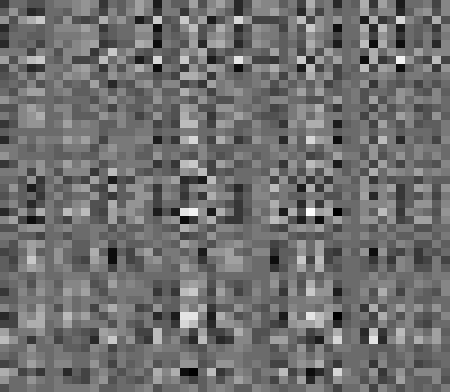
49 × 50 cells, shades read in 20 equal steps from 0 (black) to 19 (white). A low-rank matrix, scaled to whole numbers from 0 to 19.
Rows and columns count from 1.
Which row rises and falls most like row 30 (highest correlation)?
28
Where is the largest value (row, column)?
27, 35
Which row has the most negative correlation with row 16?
47
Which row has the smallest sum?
23
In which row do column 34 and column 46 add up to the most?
8
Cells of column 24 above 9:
13
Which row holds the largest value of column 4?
33
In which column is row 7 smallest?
11
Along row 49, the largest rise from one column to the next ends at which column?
43
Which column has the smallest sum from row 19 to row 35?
38
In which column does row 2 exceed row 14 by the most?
31
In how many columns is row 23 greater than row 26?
20
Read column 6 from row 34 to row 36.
8 8 9
